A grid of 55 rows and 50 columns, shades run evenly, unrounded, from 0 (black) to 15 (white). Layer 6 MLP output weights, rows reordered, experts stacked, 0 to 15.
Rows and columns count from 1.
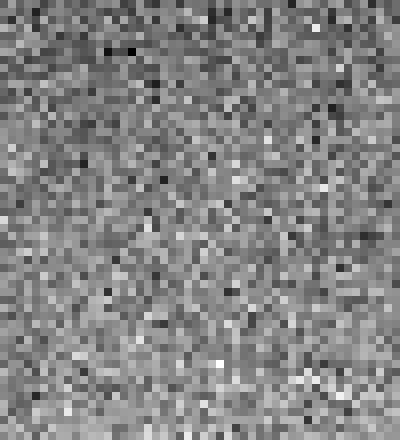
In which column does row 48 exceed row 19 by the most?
38
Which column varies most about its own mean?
43
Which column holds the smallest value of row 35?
20
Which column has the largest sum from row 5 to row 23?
30
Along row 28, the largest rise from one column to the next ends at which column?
35
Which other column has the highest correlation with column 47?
34
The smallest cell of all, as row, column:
7, 17
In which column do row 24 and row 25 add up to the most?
14
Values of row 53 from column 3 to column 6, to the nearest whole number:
7 8 11 8
